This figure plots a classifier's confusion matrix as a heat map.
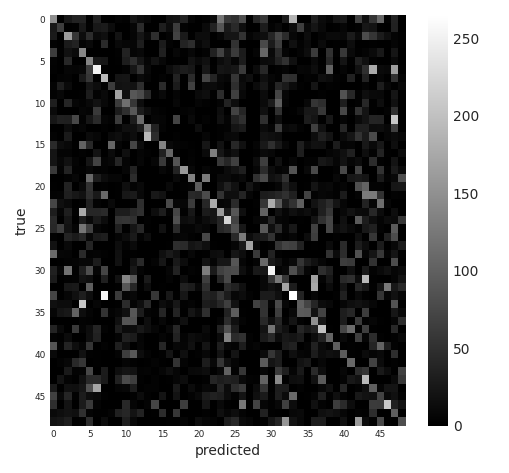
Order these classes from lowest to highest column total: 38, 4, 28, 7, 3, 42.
28, 3, 38, 7, 42, 4
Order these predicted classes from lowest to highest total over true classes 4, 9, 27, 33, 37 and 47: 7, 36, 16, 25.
16, 36, 25, 7
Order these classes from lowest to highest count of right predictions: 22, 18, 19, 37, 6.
19, 18, 22, 37, 6
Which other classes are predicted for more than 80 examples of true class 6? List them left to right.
38, 44, 47
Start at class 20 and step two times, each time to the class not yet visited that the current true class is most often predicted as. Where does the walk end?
31
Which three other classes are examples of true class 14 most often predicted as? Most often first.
13, 44, 42
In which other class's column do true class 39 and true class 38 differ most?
24
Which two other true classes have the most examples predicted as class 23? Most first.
0, 1
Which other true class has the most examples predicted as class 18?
46
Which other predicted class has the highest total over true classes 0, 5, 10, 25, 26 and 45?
33
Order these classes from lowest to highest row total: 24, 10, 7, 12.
10, 7, 12, 24
